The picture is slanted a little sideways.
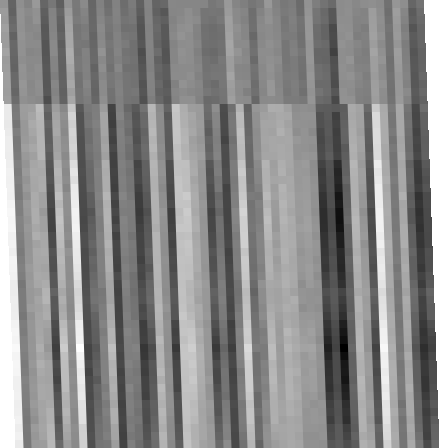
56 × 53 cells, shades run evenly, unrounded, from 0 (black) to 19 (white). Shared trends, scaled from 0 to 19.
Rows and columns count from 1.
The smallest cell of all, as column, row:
42, 44
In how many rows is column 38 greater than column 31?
43
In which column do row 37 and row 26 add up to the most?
1
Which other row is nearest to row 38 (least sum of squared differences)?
54
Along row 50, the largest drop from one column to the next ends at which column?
10
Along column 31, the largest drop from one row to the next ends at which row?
14
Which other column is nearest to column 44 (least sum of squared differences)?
35
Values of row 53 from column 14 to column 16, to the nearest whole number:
5 9 9
